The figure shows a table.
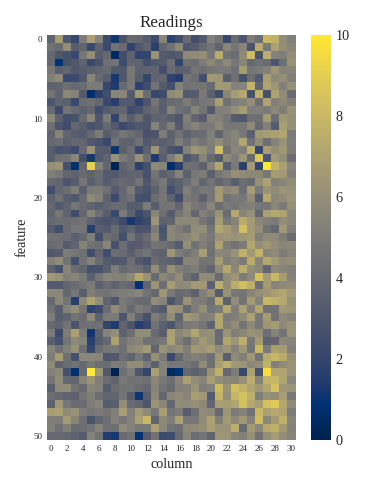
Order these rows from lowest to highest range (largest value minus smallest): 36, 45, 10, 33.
10, 36, 33, 45
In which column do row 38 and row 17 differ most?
8
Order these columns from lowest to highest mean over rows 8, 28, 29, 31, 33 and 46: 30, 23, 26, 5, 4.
4, 5, 26, 30, 23
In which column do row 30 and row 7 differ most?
27
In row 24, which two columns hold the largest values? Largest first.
24, 21
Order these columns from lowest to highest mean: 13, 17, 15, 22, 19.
15, 13, 17, 19, 22
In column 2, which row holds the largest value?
48
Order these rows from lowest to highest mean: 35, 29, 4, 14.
4, 14, 29, 35
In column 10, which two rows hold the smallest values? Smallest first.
23, 1
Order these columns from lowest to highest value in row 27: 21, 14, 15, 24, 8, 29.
14, 8, 29, 21, 15, 24
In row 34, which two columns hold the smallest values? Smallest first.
5, 6
